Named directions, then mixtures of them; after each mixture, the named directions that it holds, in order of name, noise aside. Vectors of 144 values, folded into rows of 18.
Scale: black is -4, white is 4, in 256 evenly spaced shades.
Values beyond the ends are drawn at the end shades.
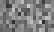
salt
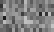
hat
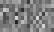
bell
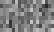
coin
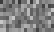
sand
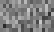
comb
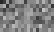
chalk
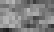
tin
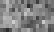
salt, tin.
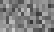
coin, salt, sand.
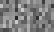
bell, coin.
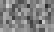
salt.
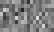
bell.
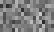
bell, coin, salt.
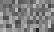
bell, sand.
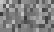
bell, chalk, hat.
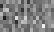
bell, hat.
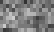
chalk, sand, tin.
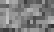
coin, tin.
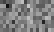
chalk, salt.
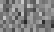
bell, hat, salt.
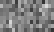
coin.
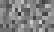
salt.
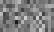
bell, salt.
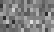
coin, hat, salt.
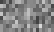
chalk, comb.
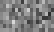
comb, salt.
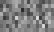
bell, hat, salt.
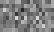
bell.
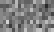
coin.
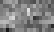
sand, tin.
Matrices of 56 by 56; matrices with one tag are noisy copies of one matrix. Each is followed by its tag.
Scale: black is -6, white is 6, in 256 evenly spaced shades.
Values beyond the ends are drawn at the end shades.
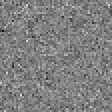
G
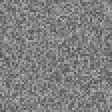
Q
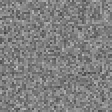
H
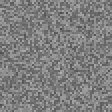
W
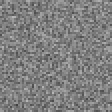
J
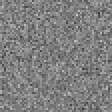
H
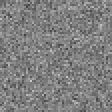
W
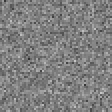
G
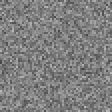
H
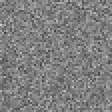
H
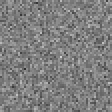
J
